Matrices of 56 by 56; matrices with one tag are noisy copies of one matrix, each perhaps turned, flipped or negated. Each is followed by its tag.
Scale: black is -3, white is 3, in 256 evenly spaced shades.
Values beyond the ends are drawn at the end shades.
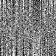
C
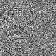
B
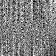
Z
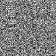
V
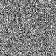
B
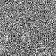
B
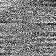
Z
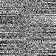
C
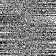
C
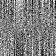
C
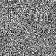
B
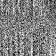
Z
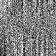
Z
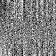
Z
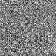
B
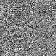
B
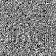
B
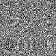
V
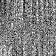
Z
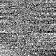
Z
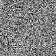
B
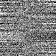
C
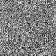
B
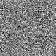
B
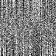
C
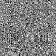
B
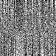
C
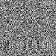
V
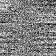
Z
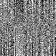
C
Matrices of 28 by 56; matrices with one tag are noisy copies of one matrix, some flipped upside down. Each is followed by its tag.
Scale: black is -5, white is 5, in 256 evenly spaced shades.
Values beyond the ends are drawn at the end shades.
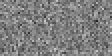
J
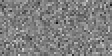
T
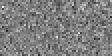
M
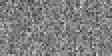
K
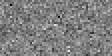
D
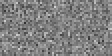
J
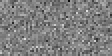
M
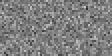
D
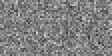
J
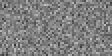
T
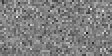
T
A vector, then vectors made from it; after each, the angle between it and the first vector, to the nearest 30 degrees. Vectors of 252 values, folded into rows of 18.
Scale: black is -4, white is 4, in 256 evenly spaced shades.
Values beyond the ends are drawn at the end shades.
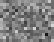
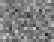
30 degrees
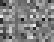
120 degrees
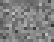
150 degrees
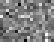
120 degrees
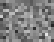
150 degrees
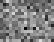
150 degrees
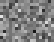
90 degrees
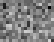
120 degrees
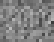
120 degrees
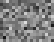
150 degrees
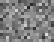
150 degrees
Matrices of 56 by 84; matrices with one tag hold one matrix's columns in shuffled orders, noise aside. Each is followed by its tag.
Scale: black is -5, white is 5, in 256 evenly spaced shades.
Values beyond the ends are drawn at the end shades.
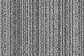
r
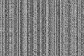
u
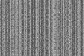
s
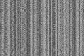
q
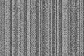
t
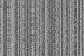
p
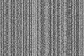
r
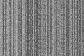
s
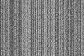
s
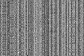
u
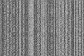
u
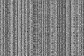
u
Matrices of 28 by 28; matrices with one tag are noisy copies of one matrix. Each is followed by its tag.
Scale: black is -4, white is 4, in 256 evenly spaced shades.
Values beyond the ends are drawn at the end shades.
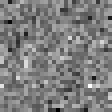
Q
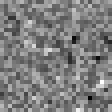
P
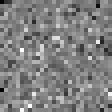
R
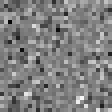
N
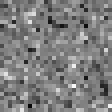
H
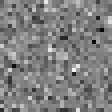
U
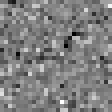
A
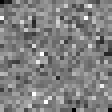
R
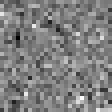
N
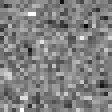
H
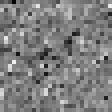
A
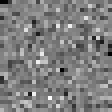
R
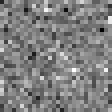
U
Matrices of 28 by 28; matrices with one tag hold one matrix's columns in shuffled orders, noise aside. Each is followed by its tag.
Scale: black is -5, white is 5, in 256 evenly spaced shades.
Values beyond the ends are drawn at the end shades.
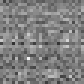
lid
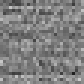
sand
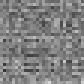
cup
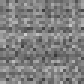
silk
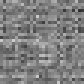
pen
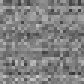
sand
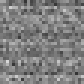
sand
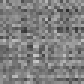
pen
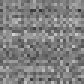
silk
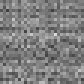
silk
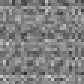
sand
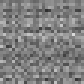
silk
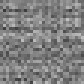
silk
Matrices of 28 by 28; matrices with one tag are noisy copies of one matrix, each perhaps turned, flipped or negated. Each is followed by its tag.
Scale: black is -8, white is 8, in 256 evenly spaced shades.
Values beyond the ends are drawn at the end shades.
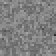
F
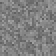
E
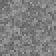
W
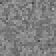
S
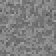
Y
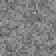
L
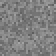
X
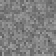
E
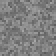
W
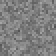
W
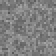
S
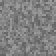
Y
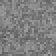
F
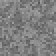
L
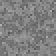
L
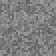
F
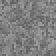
L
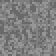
Y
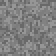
F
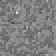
Y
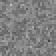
S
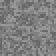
S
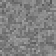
Y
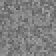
Y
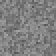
X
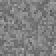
Y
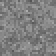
F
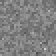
W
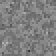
E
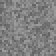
X
